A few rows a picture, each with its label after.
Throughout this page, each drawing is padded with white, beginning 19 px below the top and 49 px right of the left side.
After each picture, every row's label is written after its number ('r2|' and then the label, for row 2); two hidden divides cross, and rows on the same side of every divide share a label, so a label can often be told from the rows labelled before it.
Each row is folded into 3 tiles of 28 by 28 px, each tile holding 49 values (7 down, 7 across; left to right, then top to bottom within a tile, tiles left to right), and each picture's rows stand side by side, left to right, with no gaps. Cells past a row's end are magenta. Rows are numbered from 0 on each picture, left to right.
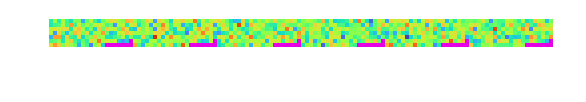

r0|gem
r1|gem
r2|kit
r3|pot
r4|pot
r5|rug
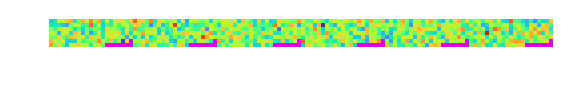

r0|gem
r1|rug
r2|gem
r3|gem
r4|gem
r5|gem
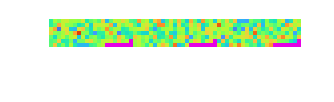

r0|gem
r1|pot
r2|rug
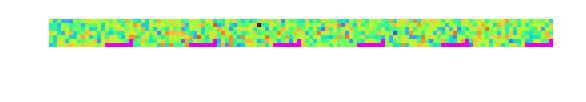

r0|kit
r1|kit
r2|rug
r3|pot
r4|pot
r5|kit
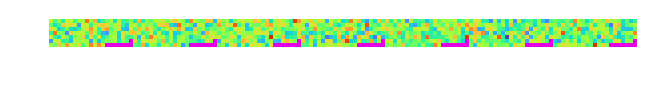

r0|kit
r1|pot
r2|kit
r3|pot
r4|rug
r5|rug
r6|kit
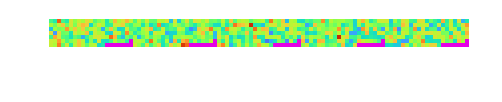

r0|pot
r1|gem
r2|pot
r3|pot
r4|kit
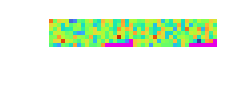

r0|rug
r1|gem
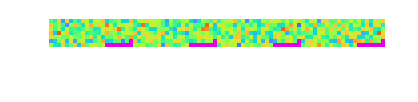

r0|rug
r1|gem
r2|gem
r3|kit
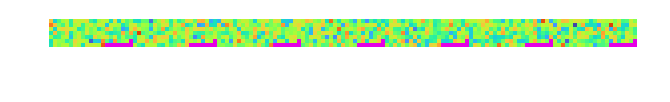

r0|kit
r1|rug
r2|pot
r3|pot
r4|kit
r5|pot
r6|pot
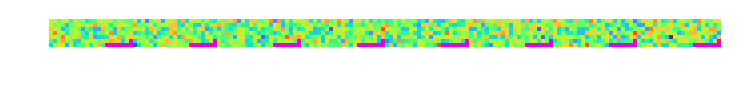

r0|rug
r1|kit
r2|rug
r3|kit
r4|rug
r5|pot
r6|kit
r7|gem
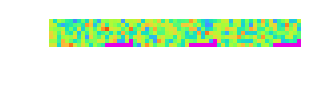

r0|rug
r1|kit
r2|gem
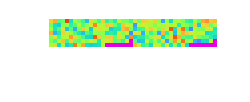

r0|gem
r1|gem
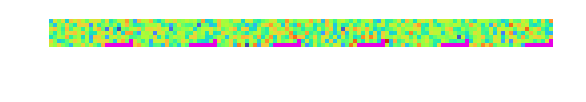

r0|pot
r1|gem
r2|rug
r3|rug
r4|pot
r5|rug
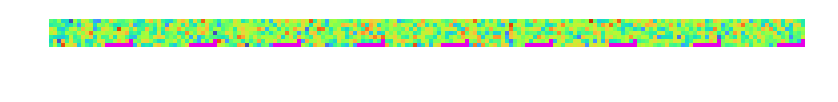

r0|rug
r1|gem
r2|gem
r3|rug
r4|kit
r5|rug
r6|kit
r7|pot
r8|pot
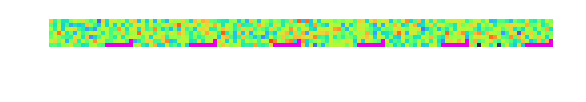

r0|rug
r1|rug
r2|rug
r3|pot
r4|gem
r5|rug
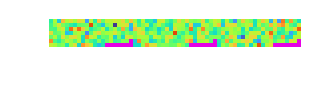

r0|gem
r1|rug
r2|kit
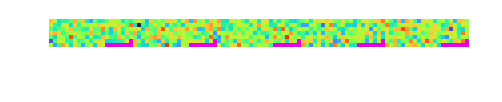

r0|rug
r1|gem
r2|rug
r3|gem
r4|pot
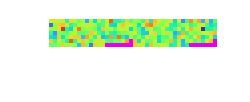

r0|gem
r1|pot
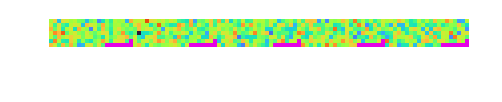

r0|rug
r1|pot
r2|kit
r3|gem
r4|gem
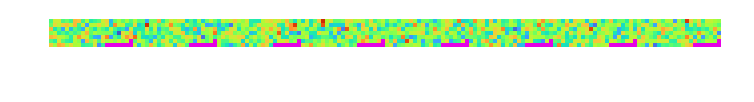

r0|kit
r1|kit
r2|gem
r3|pot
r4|pot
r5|gem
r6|pot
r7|gem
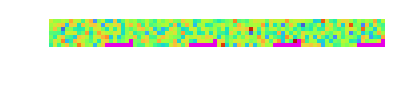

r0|kit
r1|kit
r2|gem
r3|pot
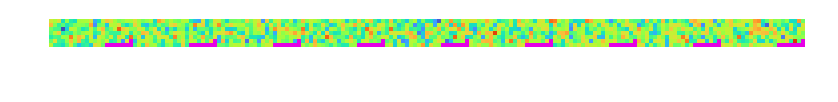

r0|rug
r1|rug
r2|rug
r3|rug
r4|rug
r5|gem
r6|rug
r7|gem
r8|kit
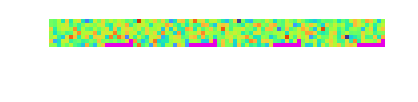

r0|gem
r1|gem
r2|rug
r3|rug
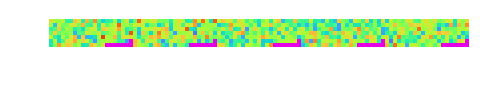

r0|kit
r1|gem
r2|pot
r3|rug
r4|pot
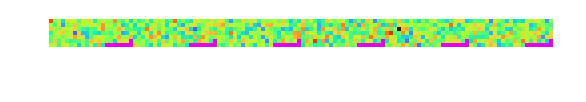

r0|rug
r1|gem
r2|kit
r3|rug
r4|kit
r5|rug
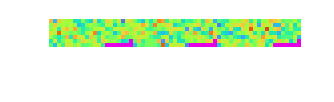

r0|rug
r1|kit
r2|pot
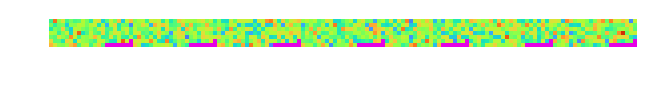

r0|gem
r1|gem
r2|gem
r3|gem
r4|pot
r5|pot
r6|gem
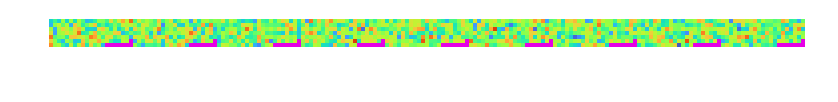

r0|gem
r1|rug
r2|gem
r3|rug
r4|pot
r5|pot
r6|pot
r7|gem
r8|gem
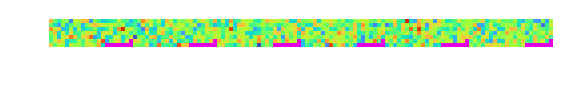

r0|rug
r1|gem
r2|gem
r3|kit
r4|pot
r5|kit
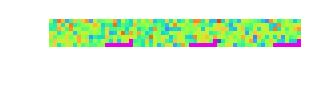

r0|kit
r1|rug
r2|rug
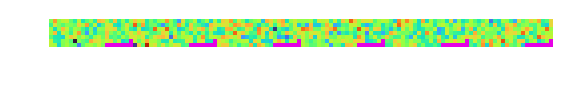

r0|gem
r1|rug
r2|pot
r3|gem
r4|kit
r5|rug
